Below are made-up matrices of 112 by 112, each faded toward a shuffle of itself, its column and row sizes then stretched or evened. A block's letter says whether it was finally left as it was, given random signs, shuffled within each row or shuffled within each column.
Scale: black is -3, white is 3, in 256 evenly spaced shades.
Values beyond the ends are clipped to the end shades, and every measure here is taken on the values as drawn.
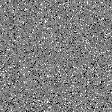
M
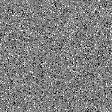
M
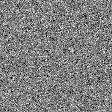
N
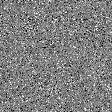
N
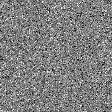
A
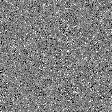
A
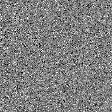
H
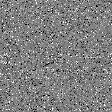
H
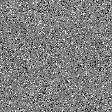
H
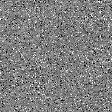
M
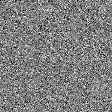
H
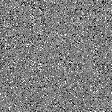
M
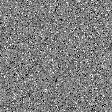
A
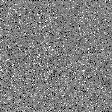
H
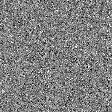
A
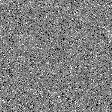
A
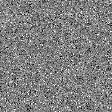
H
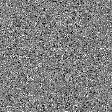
H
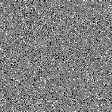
M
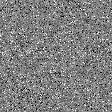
N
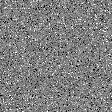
N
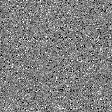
M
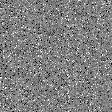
A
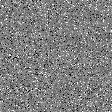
N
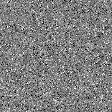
H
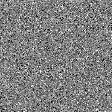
H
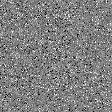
H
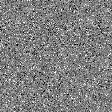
M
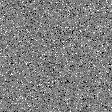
N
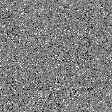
M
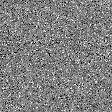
N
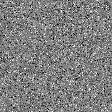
N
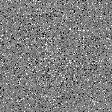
M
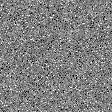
N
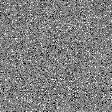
H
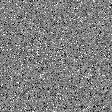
N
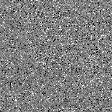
M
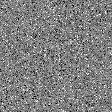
A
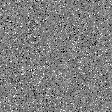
A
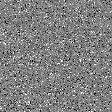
H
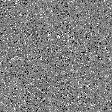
H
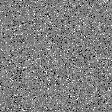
M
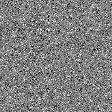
A
